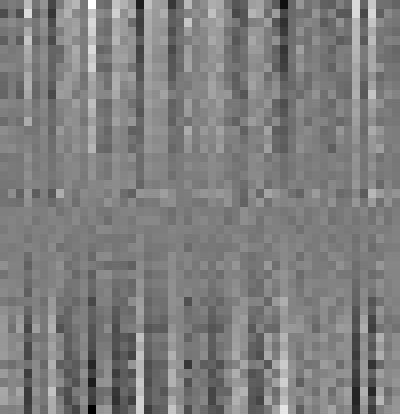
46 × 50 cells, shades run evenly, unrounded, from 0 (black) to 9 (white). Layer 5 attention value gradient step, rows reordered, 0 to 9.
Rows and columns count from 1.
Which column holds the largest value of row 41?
36
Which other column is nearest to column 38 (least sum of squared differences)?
6
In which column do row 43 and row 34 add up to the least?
12
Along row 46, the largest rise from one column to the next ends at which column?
13
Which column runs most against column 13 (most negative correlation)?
38
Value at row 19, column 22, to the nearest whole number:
4
